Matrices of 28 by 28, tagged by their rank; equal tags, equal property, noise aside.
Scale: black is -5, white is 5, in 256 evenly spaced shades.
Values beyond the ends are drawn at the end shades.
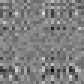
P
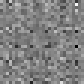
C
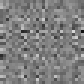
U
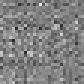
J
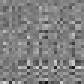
P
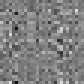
U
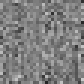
J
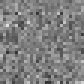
J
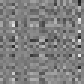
P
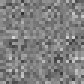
J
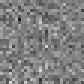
J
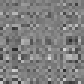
P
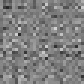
C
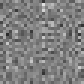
C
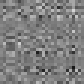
C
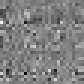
C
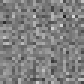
J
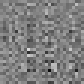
C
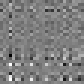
P
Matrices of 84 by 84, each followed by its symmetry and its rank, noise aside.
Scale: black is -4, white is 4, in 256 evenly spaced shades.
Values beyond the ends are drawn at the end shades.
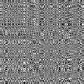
antisymmetric, rank six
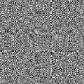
antisymmetric, rank six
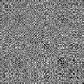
symmetric, rank six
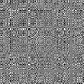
symmetric, rank five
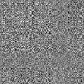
no symmetry, rank seven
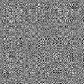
symmetric, rank six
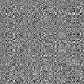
no symmetry, rank six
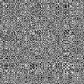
symmetric, rank five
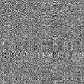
no symmetry, rank seven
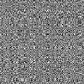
antisymmetric, rank six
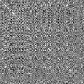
symmetric, rank six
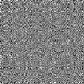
no symmetry, rank seven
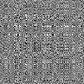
no symmetry, rank five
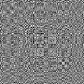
symmetric, rank five
